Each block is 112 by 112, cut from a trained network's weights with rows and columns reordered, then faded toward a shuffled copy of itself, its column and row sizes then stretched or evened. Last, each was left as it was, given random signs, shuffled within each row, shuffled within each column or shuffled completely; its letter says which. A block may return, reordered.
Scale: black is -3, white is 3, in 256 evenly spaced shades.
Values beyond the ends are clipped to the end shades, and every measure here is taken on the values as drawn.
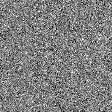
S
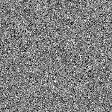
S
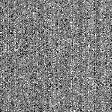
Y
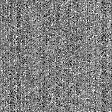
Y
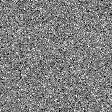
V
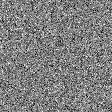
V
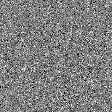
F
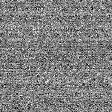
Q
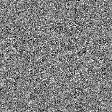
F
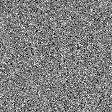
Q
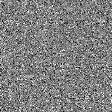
F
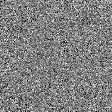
F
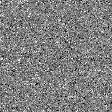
Q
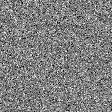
V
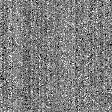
S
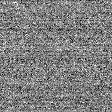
Q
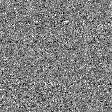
Q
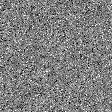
V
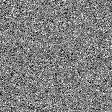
V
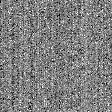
S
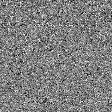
Q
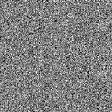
Y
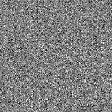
Y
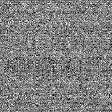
Y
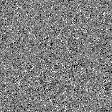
F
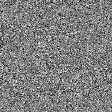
F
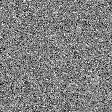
V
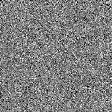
Y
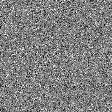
Q
